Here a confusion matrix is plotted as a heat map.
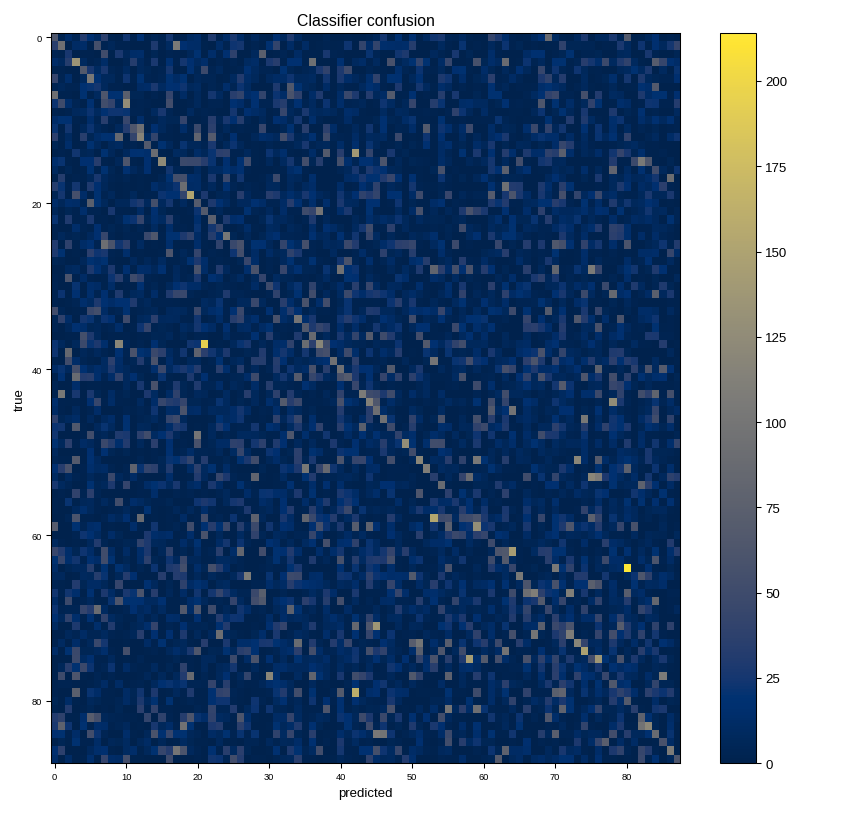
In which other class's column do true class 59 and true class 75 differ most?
58
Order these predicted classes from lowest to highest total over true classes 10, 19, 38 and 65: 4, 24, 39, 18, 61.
39, 4, 24, 61, 18
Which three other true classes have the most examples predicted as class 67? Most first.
72, 39, 11
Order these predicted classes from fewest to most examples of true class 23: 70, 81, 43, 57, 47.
81, 70, 43, 47, 57
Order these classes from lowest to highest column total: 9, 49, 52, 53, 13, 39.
39, 49, 52, 13, 9, 53
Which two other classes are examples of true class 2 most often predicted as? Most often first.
29, 7
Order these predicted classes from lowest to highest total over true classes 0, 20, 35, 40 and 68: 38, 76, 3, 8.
8, 3, 38, 76
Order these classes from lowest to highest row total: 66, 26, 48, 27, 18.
27, 26, 18, 48, 66
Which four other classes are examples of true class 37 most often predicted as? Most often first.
21, 9, 35, 52
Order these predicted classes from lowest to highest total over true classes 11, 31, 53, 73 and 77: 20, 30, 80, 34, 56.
56, 80, 20, 34, 30
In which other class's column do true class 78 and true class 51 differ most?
73
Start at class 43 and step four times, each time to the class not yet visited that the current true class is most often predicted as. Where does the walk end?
63
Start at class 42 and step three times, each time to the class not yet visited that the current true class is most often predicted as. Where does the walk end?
64
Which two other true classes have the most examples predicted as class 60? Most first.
75, 47
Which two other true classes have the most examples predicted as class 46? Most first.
84, 15
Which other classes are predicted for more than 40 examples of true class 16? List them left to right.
54, 63, 78, 84
